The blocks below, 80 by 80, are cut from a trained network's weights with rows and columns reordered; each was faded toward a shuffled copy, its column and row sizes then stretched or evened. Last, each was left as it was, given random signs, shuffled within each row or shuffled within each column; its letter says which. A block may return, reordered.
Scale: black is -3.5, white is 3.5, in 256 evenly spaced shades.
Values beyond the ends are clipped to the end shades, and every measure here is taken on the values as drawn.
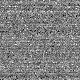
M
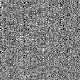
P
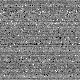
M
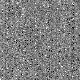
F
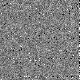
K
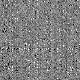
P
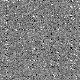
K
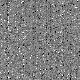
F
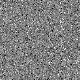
F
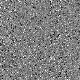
F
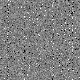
F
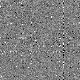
K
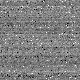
M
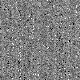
F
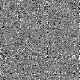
P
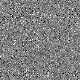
K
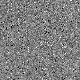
F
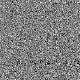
K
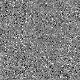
K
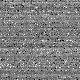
M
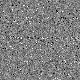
M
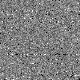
M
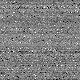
M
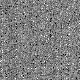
F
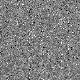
F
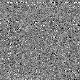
K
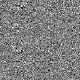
P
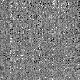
P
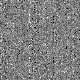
F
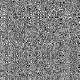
P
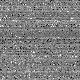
M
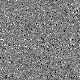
M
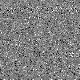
M
